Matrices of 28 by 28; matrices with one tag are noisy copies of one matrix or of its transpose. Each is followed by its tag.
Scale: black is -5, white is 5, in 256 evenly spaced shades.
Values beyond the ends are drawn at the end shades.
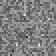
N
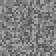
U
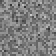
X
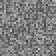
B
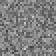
X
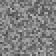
X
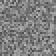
N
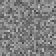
U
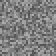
B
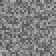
U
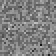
N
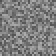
X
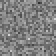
B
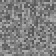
N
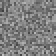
B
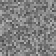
B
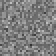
B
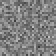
U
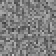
U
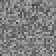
B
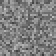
U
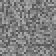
B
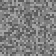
B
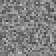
N
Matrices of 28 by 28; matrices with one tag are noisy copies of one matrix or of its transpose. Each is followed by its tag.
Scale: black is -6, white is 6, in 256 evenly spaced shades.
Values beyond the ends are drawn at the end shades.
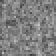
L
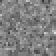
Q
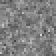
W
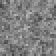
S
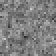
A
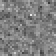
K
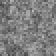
S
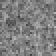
L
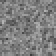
L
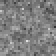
S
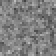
Q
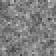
S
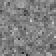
W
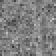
L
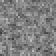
W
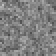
K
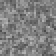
W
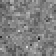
S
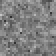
Q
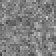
L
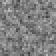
K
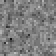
A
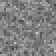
K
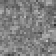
S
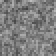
A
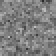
Q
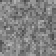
Q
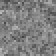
S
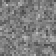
L
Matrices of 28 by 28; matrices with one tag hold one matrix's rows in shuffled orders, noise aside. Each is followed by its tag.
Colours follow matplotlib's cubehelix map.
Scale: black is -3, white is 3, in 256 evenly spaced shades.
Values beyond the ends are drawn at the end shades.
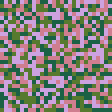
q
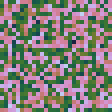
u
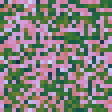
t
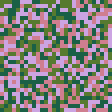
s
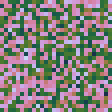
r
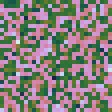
s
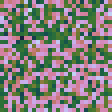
u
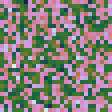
u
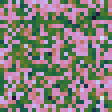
u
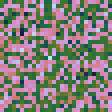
r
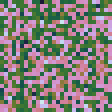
u
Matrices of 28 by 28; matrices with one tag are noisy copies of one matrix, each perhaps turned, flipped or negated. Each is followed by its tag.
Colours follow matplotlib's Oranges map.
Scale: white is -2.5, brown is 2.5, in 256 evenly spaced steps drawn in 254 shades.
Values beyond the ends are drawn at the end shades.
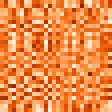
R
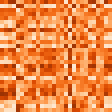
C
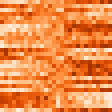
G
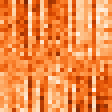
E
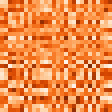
R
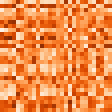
C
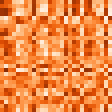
C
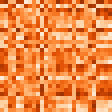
C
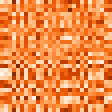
R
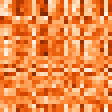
C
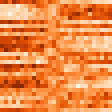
G
